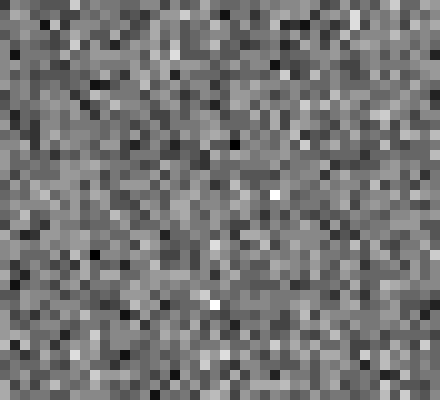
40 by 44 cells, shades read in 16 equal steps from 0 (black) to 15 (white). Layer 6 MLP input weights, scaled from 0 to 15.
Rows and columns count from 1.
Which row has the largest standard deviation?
3
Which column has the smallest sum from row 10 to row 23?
4
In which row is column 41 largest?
40
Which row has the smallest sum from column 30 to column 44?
16
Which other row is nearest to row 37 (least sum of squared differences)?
30
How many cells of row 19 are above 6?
30
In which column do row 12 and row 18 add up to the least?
2
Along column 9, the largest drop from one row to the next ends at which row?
29
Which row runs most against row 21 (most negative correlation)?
33
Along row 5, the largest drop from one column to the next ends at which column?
9
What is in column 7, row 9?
5
